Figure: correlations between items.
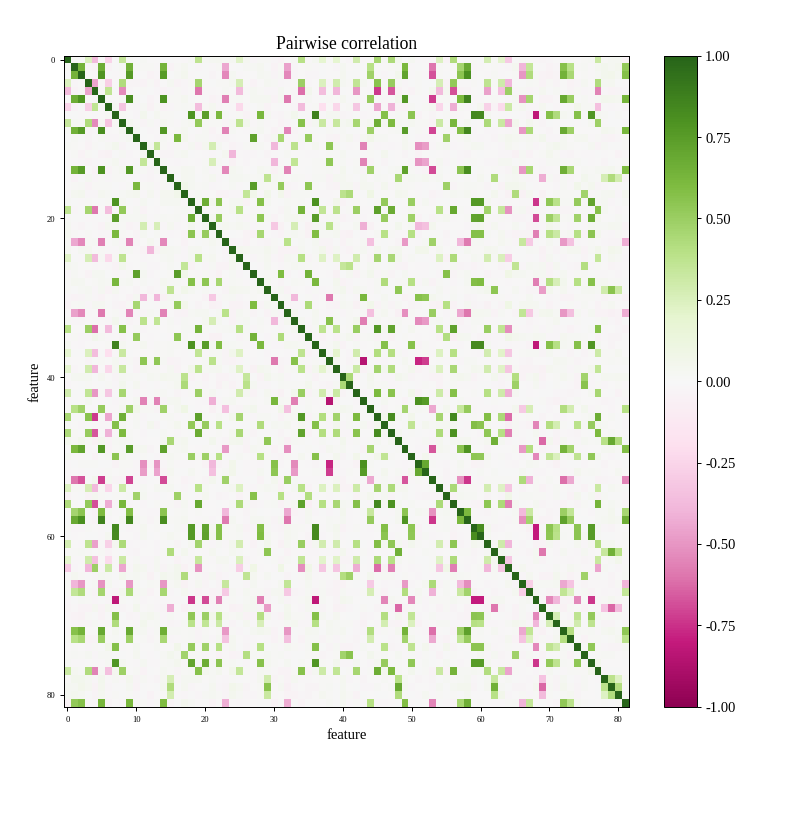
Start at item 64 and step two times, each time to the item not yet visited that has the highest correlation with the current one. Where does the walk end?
6
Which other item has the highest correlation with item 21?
38
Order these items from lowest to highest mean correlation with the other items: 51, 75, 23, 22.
23, 51, 75, 22
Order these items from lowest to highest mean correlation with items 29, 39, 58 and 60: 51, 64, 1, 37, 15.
64, 51, 37, 15, 1
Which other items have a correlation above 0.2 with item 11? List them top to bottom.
13, 21, 33, 38
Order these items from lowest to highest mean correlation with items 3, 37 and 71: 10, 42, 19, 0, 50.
10, 50, 0, 42, 19
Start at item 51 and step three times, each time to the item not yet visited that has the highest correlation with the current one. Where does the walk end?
30
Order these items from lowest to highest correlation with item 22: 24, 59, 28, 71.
24, 71, 28, 59
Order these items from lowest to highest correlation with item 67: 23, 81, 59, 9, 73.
23, 59, 73, 81, 9
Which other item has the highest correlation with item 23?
53
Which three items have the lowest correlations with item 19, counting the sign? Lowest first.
4, 64, 6
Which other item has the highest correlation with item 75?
41
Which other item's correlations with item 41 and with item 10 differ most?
27
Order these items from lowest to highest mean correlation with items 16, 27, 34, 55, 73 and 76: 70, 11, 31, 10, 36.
11, 70, 36, 31, 10
